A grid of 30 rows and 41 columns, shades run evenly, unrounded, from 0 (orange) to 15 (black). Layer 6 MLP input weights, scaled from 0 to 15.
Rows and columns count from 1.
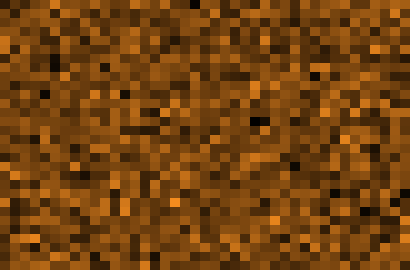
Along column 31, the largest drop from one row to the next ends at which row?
27
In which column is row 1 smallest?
6
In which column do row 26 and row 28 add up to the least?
34
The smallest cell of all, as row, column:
23, 18
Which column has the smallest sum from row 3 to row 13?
14
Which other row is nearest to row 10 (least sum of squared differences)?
26
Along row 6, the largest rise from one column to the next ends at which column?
2
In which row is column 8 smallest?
19
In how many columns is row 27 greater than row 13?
21
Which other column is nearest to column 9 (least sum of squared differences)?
39
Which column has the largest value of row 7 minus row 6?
38
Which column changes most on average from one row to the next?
41
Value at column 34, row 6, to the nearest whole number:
10
